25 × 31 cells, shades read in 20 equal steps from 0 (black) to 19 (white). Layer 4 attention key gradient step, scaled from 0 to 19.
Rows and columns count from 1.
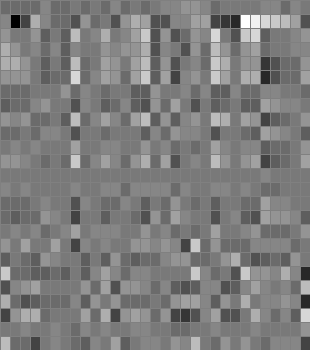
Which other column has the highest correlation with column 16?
7
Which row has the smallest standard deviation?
13
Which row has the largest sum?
3
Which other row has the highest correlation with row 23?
21
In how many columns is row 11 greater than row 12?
9
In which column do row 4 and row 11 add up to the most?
22
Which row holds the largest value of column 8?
6
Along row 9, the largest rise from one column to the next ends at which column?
8
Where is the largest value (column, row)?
25, 2
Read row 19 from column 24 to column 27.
13 8 6 7
